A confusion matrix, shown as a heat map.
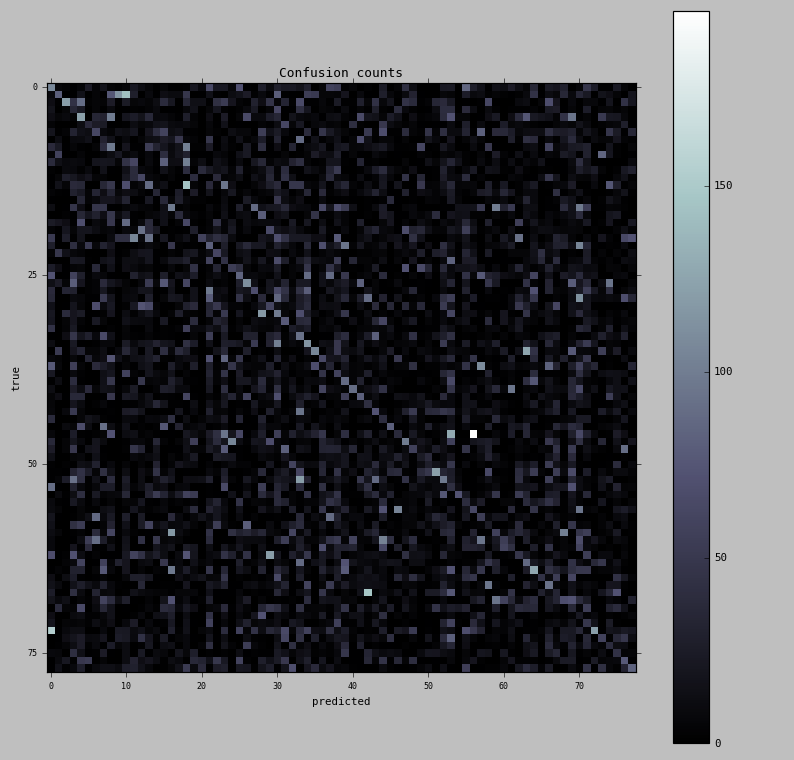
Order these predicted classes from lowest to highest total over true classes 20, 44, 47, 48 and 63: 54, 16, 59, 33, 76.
54, 16, 59, 33, 76
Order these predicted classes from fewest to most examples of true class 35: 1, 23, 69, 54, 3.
54, 3, 23, 1, 69
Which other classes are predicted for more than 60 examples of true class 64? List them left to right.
7, 16, 39, 53
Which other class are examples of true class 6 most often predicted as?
57
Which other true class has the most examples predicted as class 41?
26
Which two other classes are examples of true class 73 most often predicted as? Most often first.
53, 31
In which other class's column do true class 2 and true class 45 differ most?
7
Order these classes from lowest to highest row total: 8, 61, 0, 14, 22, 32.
32, 22, 14, 61, 8, 0
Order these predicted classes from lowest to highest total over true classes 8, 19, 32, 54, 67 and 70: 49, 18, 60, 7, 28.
60, 7, 49, 28, 18
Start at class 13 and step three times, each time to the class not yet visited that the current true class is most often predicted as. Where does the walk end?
15
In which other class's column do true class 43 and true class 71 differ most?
33
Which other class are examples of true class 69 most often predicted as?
4
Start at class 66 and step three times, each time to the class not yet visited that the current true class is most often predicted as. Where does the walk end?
74
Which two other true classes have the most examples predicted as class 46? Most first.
56, 36
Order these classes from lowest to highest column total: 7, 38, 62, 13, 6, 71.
62, 6, 13, 7, 71, 38
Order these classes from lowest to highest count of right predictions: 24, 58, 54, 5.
58, 5, 24, 54
